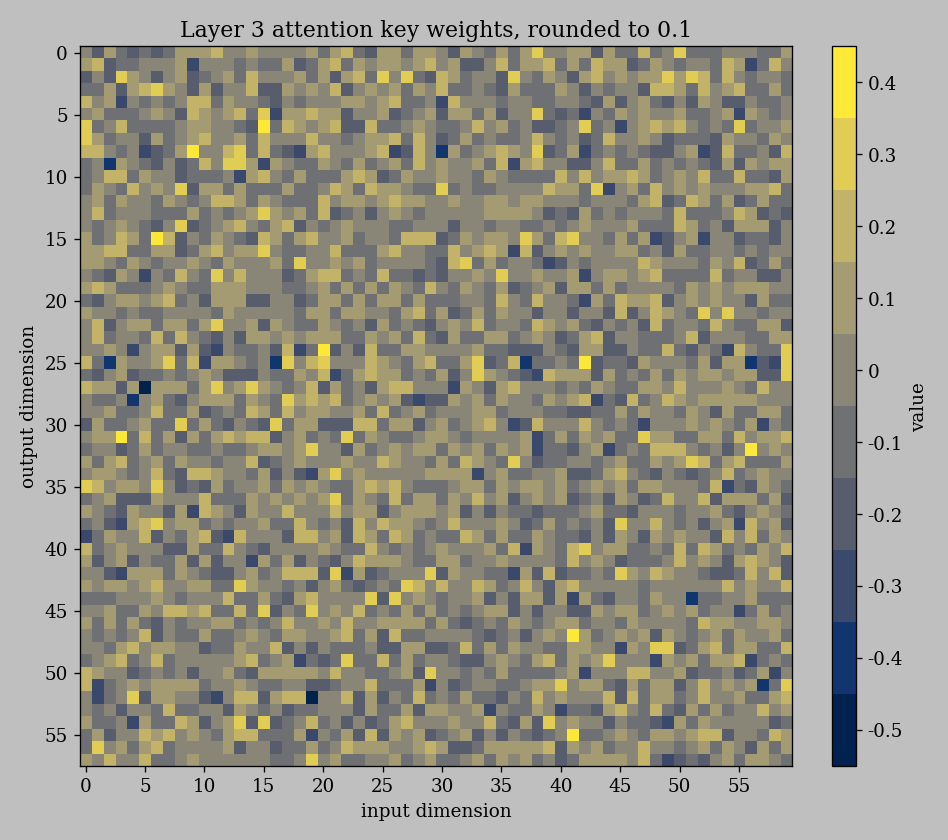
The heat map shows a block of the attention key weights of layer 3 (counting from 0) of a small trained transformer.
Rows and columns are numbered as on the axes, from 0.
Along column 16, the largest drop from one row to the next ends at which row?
31
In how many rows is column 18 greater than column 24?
19
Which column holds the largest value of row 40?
42
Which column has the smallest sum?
16
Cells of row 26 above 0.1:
5
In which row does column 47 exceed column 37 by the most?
25
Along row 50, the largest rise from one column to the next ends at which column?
29
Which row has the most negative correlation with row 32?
49
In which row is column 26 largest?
44
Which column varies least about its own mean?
46
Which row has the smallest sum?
24
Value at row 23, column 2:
-0.1
